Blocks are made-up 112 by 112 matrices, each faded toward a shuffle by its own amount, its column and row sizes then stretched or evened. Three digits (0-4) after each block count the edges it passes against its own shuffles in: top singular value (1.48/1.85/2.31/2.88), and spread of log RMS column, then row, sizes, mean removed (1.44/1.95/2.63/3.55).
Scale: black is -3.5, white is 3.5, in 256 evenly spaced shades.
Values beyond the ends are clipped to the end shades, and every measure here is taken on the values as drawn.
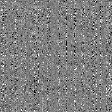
0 4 2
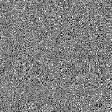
2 2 1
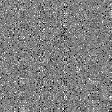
3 2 0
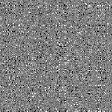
3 2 2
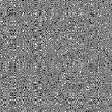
4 2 1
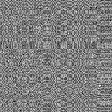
4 1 0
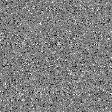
1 0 2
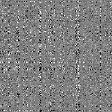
2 4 3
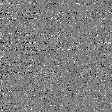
0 2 3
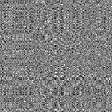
4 2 2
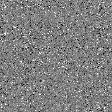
0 1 1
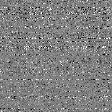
1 1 4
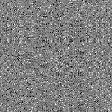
3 1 0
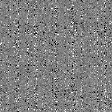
0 4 2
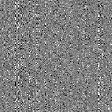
3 3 0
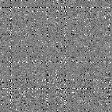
3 3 3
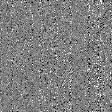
0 3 0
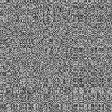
4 0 1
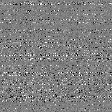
0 1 4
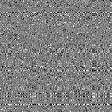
4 0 3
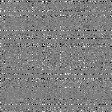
2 2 4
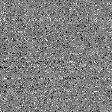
1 1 3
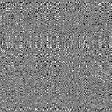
4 3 3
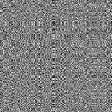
4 3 1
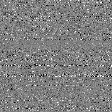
0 0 4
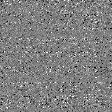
0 1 3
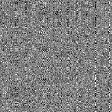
3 3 1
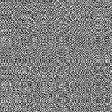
4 1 2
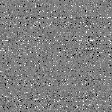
0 2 3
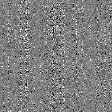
2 4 0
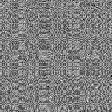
4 0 0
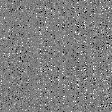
1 3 1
